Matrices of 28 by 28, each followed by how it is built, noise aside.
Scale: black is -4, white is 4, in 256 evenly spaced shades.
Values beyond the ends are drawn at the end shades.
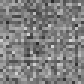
blocks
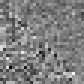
lower triangular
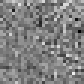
upper triangular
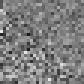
lower triangular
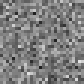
noise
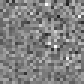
upper triangular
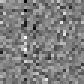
uneven columns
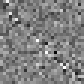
banded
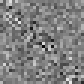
banded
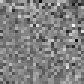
upper triangular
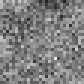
smooth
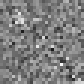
banded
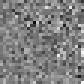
upper triangular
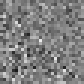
lower triangular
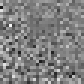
lower triangular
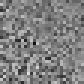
lower triangular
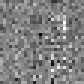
uneven columns
